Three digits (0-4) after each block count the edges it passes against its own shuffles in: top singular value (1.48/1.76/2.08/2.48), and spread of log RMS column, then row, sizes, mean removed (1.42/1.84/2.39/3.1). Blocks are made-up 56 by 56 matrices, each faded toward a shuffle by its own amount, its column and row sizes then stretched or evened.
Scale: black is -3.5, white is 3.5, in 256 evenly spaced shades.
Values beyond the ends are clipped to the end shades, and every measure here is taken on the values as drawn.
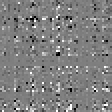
1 4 4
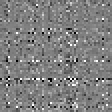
3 3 3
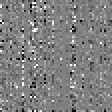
2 4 2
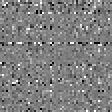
1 2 3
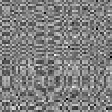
4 0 2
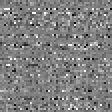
0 0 4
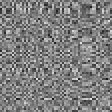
4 1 3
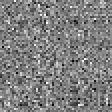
2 1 1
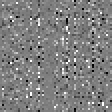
2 3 0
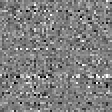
2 1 3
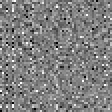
2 2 0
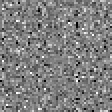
1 2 1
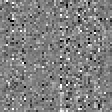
0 3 0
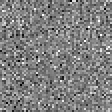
2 0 0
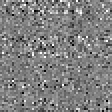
0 1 3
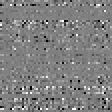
2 1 4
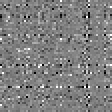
3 3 3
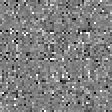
2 1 2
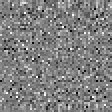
2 0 1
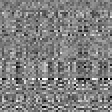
4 1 4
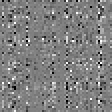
3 4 2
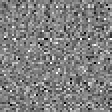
3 0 2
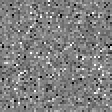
0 0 1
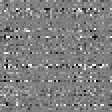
1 2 4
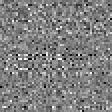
3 0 3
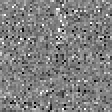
0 1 2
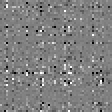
0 3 3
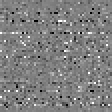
0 1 3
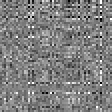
4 3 3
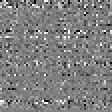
0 2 4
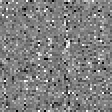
0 2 2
